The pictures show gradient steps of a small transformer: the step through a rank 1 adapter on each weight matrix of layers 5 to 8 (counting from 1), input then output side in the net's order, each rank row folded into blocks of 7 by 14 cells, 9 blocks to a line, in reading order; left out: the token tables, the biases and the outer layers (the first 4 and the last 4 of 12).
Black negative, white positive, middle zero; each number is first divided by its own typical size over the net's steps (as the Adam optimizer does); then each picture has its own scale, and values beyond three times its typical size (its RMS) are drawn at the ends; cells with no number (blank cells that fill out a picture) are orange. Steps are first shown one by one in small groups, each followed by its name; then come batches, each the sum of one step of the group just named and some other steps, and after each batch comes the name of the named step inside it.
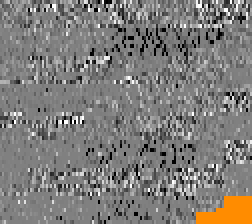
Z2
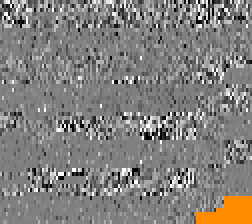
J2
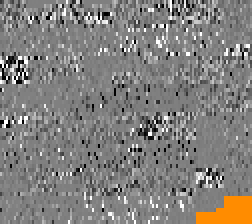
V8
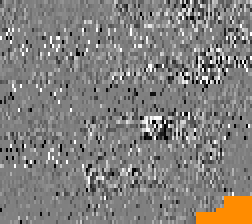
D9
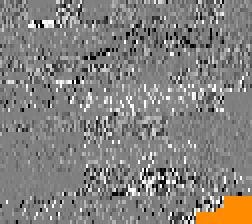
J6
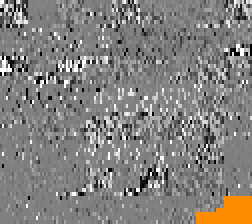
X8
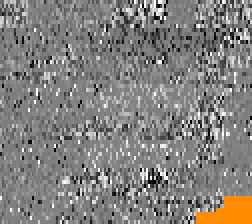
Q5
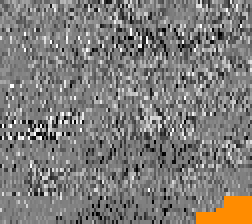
Z2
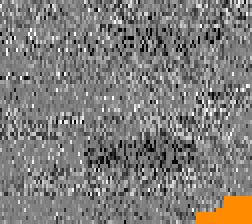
Z2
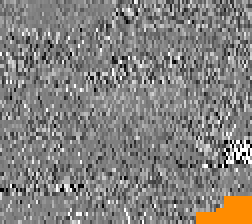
Q5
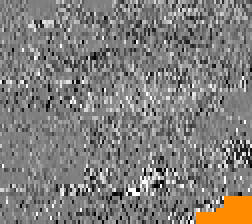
J6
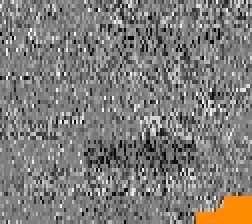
Z2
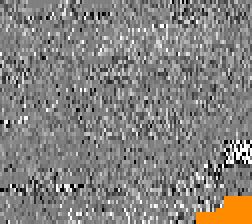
V8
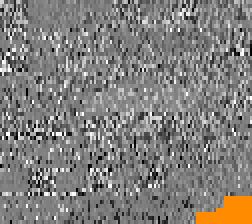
X8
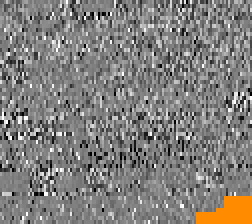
V8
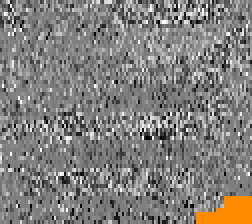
J2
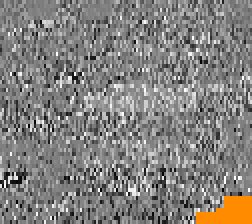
J6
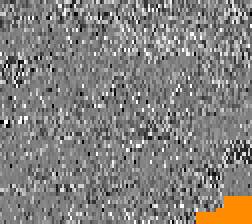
V8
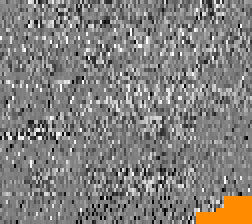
J6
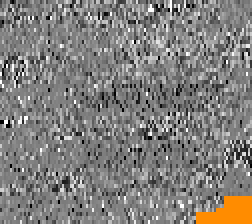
V8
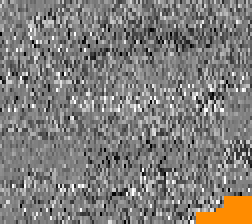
J6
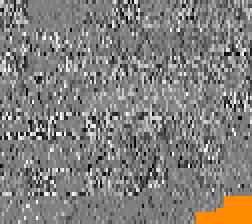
X8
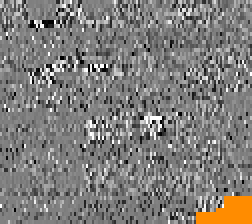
D9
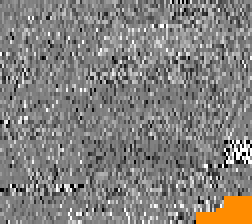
V8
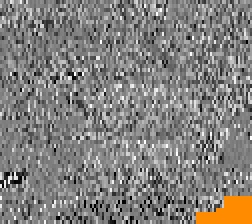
Q5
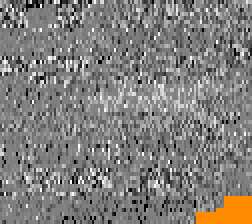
X8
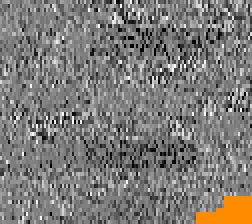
Z2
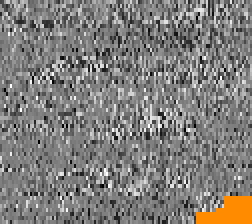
J2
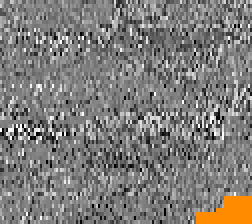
Q5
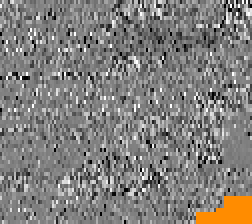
Q5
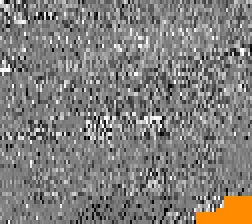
X8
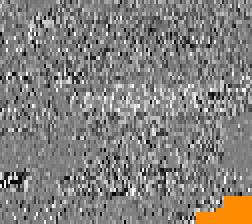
J6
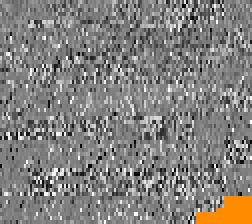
J6
